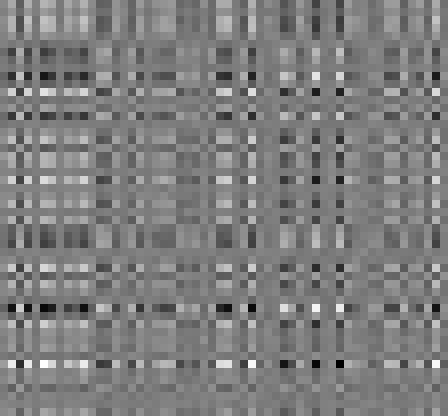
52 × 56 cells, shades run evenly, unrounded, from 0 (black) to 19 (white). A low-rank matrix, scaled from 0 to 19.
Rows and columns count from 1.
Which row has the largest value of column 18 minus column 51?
46
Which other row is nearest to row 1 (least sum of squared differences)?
28
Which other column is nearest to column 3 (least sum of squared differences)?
13
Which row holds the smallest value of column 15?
39
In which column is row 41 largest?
6
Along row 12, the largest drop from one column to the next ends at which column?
3
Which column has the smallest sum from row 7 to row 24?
43
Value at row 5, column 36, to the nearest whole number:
8
